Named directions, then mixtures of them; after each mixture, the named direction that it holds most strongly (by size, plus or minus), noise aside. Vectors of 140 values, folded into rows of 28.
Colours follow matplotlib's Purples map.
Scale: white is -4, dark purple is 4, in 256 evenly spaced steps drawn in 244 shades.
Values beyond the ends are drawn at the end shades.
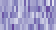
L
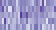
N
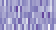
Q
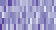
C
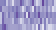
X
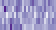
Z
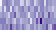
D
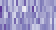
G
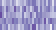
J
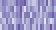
J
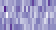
Z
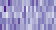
C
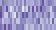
G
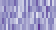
L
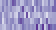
X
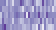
X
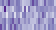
Z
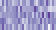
Q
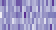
J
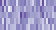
N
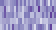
L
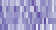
J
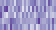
Z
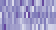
X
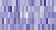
N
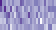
D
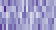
C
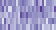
N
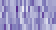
Z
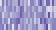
L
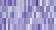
C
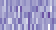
Q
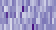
Z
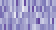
G
